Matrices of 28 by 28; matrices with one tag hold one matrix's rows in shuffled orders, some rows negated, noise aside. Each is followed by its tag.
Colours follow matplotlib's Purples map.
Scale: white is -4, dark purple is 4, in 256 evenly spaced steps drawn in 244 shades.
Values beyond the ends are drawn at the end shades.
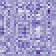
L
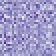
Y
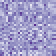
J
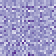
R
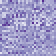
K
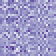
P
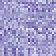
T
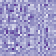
P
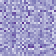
R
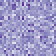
R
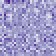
Y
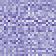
T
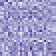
J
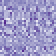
Y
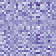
L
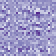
L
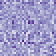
R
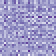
T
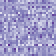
T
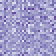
R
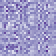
P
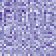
Y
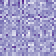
R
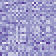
K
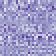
T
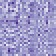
P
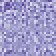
Y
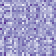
Y
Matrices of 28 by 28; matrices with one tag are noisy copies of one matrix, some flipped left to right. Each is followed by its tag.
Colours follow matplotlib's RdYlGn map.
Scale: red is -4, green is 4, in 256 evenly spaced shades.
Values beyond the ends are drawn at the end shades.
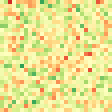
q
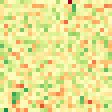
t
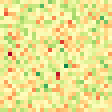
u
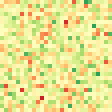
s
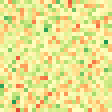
t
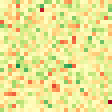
u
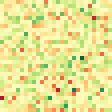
u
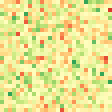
s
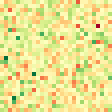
t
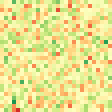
t
